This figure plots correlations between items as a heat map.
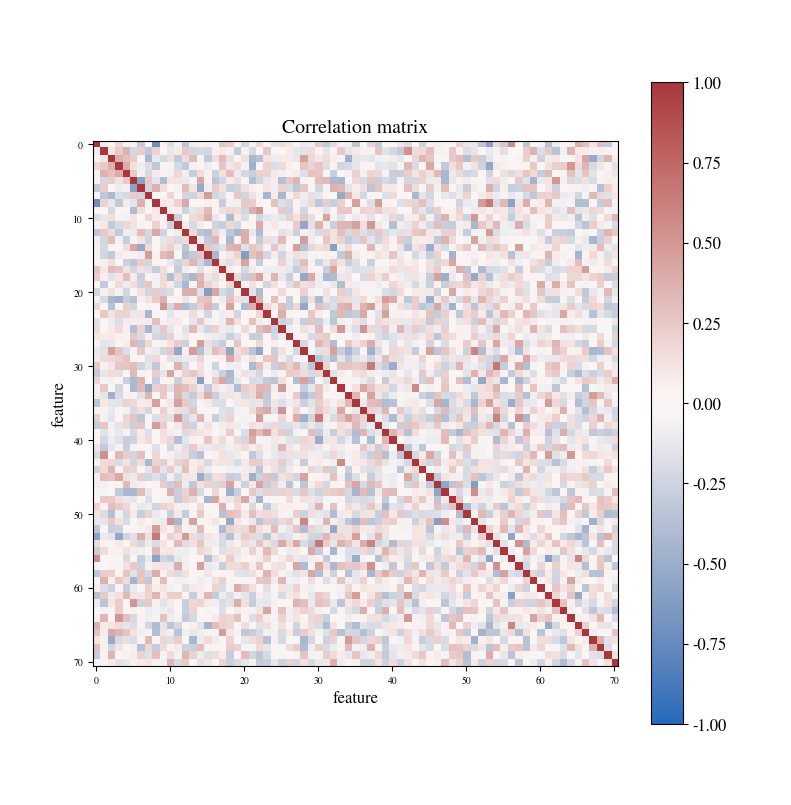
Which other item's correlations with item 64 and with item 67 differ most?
3
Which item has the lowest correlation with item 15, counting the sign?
20
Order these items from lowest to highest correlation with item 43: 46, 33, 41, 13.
41, 13, 46, 33
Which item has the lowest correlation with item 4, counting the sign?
47
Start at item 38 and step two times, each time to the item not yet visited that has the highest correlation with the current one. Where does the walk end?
53
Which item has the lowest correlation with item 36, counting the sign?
66
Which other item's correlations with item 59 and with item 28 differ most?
22
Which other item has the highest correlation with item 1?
42
